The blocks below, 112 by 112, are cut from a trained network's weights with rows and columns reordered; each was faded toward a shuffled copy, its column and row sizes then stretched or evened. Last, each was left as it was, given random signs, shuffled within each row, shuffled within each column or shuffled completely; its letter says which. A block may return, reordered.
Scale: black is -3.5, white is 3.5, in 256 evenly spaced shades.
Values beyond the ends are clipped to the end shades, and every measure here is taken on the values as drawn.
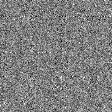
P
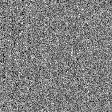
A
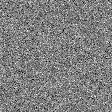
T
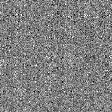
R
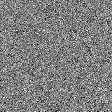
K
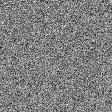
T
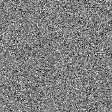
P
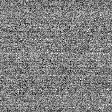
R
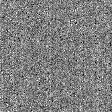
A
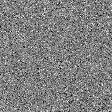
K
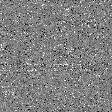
P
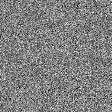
P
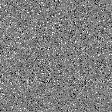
P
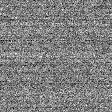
K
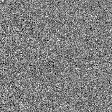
P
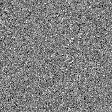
A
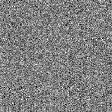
R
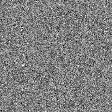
A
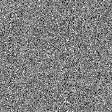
A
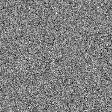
A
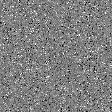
A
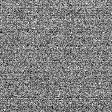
R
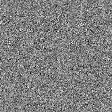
K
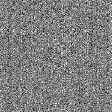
R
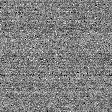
K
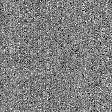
A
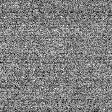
R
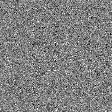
P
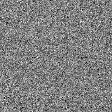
P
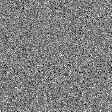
P
